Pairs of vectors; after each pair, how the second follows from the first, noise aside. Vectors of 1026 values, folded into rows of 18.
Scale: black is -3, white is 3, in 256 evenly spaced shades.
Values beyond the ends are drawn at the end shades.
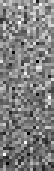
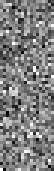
shuffled.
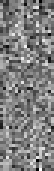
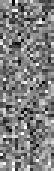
reversed, negated.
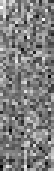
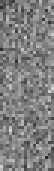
negated, shrunk.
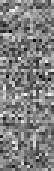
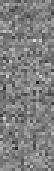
negated, shrunk.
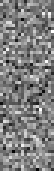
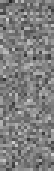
wrapped around, shrunk.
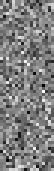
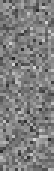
wrapped around, shrunk.
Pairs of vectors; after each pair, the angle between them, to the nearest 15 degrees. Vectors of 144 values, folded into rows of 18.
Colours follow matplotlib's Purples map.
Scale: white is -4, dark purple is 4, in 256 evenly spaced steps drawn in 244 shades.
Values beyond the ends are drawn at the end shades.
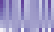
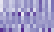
135 degrees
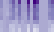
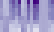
15 degrees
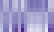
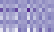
90 degrees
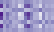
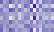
75 degrees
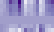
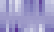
135 degrees
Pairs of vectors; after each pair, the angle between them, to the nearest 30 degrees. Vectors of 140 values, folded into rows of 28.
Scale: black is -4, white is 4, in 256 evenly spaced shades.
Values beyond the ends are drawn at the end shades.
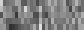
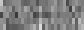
30 degrees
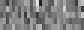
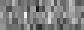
120 degrees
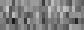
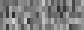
150 degrees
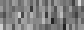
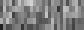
120 degrees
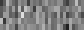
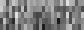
120 degrees
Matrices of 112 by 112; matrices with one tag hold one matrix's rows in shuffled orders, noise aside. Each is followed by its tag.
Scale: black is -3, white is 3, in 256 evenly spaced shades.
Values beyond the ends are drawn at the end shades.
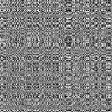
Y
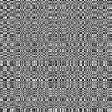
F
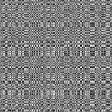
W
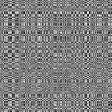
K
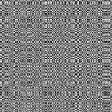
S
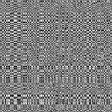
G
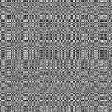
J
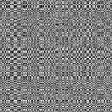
G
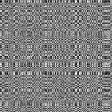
S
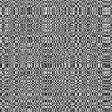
S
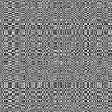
K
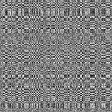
W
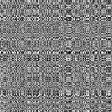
Y
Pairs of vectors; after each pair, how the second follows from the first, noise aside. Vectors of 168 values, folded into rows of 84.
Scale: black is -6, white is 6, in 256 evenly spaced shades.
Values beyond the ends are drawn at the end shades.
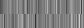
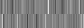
reversed, negated, partly zeroed.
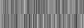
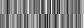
reversed, scaled up.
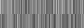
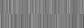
reversed, negated, shrunk.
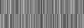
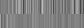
reversed, negated, partly zeroed.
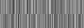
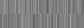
reversed, negated, shrunk.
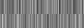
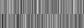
negated.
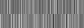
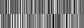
scaled up.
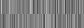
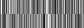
scaled up.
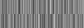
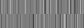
reversed, negated, partly zeroed.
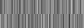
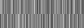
negated.
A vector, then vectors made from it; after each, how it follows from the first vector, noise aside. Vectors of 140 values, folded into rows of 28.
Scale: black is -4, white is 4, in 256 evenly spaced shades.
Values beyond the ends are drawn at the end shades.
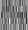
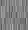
wrapped around, shrunk.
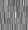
wrapped around, shrunk.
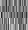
copied.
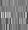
reversed, negated, partly zeroed.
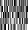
wrapped around, negated, scaled up.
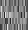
reversed, negated.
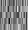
sign-scrambled.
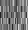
sign-scrambled.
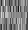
reversed, negated.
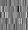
reversed, negated, partly zeroed.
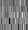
negated, partly zeroed.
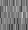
negated, partly zeroed.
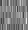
negated, partly zeroed.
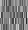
copied.
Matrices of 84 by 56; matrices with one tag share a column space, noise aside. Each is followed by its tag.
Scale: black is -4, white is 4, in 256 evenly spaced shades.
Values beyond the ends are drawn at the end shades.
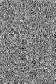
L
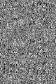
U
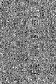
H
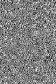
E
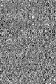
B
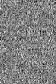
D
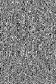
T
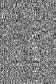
L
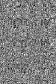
U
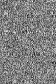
D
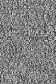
D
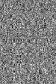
U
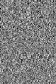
E
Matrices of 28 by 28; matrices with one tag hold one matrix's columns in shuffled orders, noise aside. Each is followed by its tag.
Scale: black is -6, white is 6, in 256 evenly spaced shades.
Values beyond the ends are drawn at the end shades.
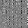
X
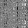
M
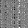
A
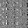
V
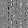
M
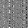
A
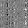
V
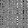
X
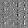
V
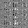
V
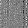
X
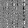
M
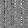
X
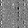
M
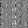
V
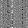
A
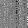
X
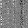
X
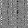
X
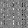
V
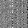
A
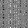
A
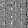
V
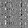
V
